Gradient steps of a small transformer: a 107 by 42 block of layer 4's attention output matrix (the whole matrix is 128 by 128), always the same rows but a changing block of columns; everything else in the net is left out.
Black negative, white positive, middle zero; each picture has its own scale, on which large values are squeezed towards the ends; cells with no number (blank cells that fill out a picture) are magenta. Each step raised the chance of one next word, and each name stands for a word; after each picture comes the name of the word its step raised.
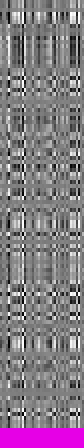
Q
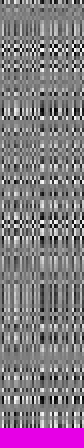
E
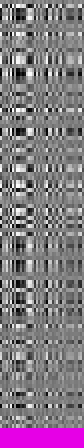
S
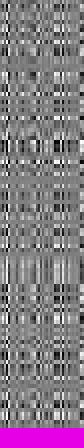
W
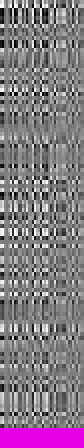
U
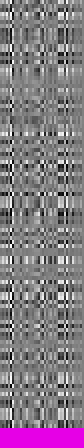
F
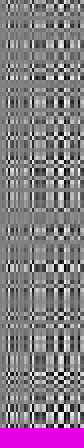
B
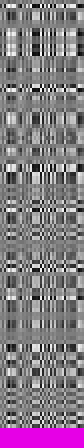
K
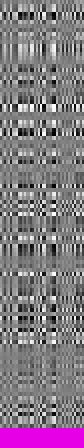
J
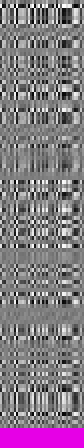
U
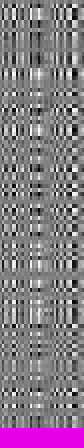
S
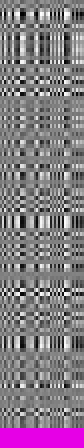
Q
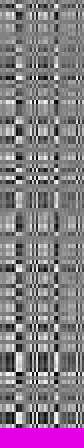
B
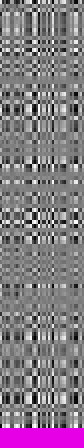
E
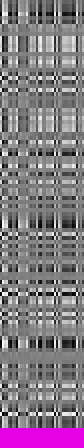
Q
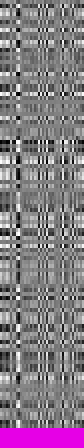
W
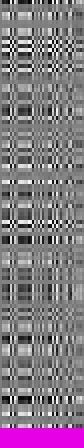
E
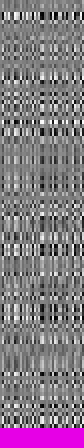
J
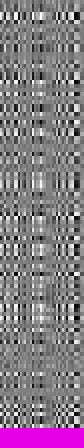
J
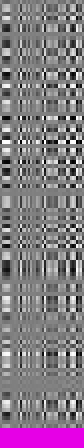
W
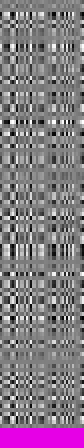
J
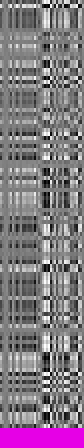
B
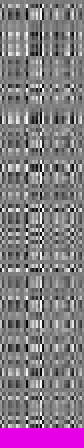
K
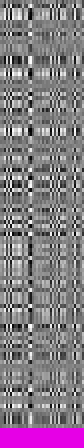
S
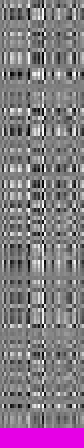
S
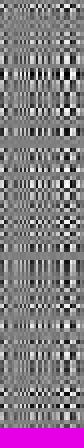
S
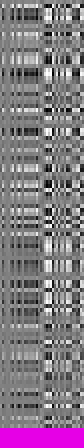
S
